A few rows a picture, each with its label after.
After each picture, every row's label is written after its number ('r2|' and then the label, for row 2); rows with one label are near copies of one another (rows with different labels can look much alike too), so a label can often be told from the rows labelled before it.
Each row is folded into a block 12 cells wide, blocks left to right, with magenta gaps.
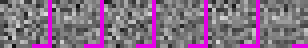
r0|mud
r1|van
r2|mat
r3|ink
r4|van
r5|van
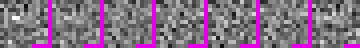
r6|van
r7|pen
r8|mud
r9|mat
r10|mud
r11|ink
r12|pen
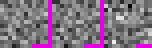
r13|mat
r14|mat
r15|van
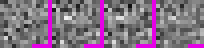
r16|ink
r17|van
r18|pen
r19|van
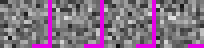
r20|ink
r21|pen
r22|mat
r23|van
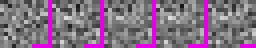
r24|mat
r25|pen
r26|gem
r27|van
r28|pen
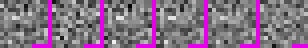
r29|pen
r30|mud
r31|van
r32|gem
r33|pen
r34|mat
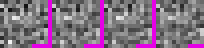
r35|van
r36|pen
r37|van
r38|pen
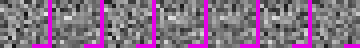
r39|mud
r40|van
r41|mud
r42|van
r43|pen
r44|pen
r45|mud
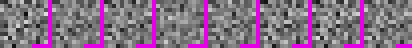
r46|mud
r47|ink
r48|mat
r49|pen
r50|mud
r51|ink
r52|mud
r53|mat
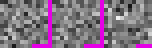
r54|mat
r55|mat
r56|gem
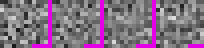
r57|mud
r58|ink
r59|van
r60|gem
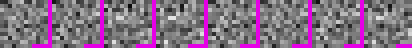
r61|mud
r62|mat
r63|van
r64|gem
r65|mat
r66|mat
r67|ink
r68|pen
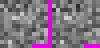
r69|pen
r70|van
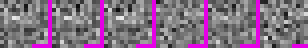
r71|gem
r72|gem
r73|gem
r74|ink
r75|pen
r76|ink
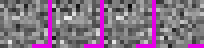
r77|pen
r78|van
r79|van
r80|ink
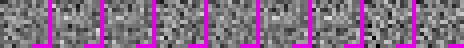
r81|ink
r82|pen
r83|van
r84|mud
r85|mud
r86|gem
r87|gem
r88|mud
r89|mat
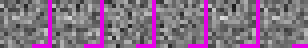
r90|pen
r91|pen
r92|mud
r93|ink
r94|gem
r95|gem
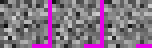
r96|ink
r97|mat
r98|ink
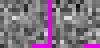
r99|gem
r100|van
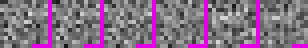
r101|ink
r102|ink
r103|mat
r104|mud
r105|pen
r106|pen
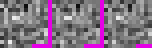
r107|van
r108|pen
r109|van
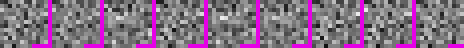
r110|mud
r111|mat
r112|pen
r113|mat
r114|pen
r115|pen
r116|mud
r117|mat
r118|mud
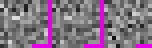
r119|gem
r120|van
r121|ink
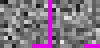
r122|ink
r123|van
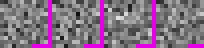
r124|mud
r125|mud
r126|gem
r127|mat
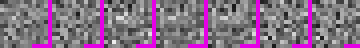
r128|ink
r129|mud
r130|van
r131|gem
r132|gem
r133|mud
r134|mud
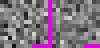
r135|mud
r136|gem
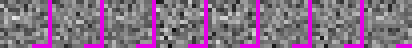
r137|pen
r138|mat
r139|gem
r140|ink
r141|pen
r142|mat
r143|mud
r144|gem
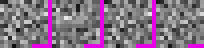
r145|mat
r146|gem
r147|mat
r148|mat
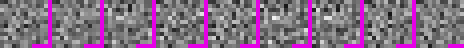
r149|ink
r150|ink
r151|gem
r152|mat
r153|mud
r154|van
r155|gem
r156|mud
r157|mud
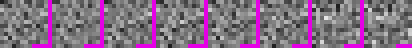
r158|mat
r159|ink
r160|mat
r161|mat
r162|ink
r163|mat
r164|van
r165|pen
